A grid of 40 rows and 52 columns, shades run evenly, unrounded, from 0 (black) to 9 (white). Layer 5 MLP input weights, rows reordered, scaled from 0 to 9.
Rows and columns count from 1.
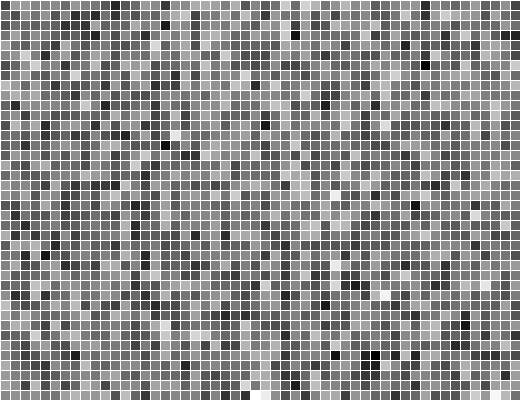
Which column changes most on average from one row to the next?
34
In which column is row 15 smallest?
17
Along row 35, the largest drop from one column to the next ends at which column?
23
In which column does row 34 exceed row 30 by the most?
20
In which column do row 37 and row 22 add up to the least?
38
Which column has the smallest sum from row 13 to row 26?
15
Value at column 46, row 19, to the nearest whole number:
7
